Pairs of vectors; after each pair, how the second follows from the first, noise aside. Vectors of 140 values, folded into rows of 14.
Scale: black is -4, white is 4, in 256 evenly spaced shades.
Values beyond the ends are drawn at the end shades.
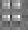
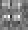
copied.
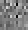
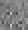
reversed, negated, shrunk.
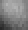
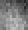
reversed.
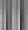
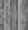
wrapped around, negated, shrunk.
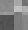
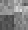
copied.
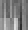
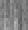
shrunk.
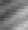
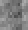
wrapped around, negated, shrunk.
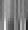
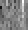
reversed, partly zeroed.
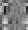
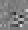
wrapped around, negated, partly zeroed.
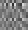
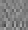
reversed, negated, shrunk.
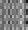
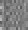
reversed, negated, shrunk.
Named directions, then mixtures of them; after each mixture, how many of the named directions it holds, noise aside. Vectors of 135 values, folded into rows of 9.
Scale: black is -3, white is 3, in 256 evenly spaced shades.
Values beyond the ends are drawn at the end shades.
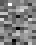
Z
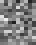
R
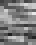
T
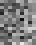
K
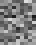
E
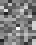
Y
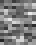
two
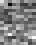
two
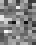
one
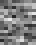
two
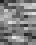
one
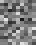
two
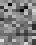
two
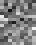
three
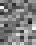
two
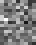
one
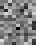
one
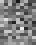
one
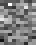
four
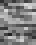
one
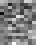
four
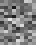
one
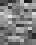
two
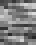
one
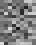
three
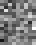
three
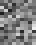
two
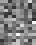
two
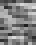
one
